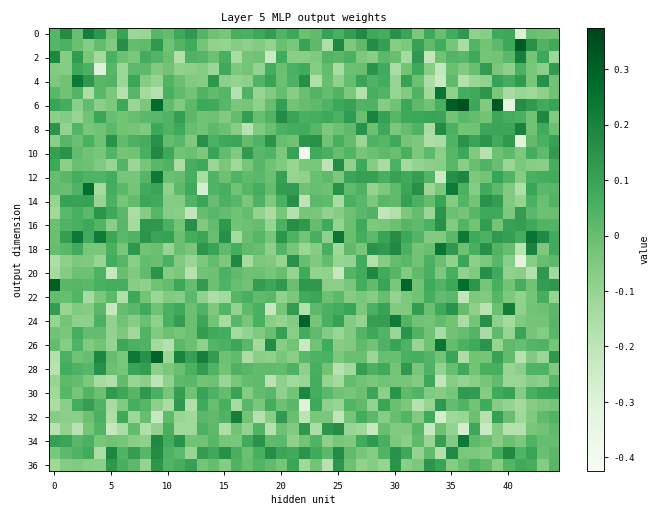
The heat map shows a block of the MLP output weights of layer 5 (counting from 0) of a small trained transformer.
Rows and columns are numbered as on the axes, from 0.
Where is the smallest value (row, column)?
10, 22
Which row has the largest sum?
17
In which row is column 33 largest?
36
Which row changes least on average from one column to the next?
7
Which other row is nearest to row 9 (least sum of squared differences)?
30
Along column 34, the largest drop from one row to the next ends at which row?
32
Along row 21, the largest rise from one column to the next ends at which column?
31
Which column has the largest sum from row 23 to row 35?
13
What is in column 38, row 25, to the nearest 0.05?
-0.15
